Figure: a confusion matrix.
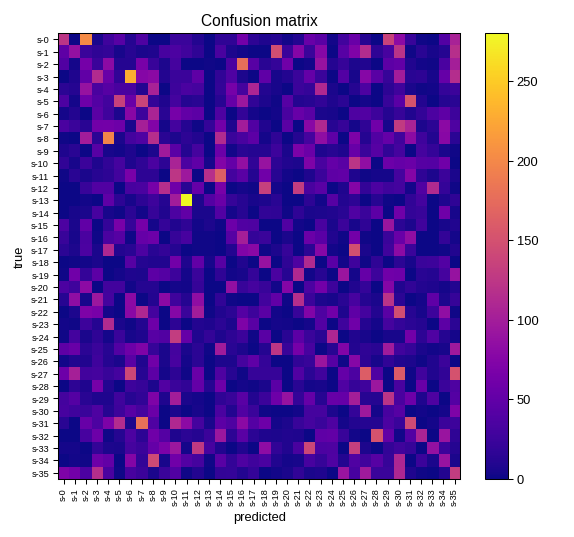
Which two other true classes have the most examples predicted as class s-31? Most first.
s-5, s-7
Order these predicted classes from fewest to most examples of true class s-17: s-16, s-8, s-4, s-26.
s-8, s-16, s-4, s-26
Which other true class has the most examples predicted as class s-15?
s-20
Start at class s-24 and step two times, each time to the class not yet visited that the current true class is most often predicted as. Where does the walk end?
s-26
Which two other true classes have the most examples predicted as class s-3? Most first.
s-35, s-21
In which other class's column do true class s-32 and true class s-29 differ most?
s-28
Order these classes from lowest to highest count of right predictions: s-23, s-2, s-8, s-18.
s-23, s-2, s-18, s-8
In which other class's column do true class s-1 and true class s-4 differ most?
s-19
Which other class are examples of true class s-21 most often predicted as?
s-29
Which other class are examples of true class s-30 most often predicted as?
s-27
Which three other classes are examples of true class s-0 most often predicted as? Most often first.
s-2, s-29, s-35
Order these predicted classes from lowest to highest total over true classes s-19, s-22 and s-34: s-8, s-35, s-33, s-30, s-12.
s-33, s-35, s-12, s-8, s-30
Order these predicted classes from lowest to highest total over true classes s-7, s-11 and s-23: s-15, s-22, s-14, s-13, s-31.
s-15, s-22, s-13, s-31, s-14
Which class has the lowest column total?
s-13
